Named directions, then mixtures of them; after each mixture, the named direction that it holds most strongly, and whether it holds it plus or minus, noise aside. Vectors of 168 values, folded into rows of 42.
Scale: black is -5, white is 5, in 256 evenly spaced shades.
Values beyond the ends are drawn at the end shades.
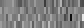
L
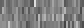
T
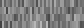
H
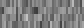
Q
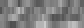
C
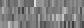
T, plus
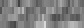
C, plus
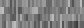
Q, minus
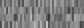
H, plus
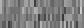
T, minus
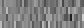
L, plus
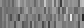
L, minus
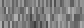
H, minus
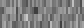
Q, plus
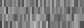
H, plus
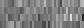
L, minus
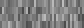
T, plus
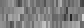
L, plus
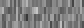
Q, minus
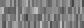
Q, minus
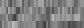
C, minus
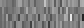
L, minus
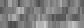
C, plus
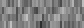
Q, plus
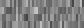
Q, minus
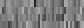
T, minus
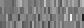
L, minus
